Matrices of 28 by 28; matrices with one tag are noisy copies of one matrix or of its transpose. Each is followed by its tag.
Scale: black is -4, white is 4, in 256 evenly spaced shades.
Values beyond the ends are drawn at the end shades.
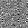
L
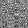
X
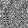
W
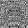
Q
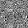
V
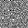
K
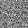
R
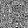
V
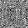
Q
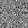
R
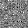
W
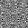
L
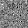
W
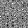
R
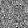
V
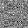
W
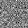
R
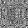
Q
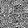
V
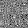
X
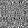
L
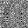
W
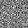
R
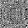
Q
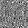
L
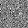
K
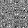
X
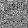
W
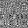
X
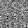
R
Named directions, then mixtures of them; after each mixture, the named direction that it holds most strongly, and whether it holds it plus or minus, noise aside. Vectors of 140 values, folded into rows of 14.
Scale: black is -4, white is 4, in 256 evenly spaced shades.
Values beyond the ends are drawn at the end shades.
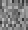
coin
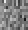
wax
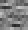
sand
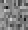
wax, plus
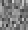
coin, minus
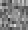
coin, minus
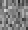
coin, plus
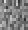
wax, plus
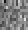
wax, minus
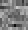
sand, plus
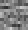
sand, plus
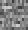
sand, minus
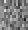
wax, plus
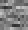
sand, plus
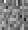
wax, plus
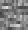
sand, minus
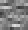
sand, minus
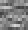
sand, minus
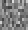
coin, minus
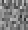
wax, plus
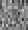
coin, plus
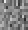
wax, plus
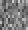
coin, minus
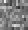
sand, minus
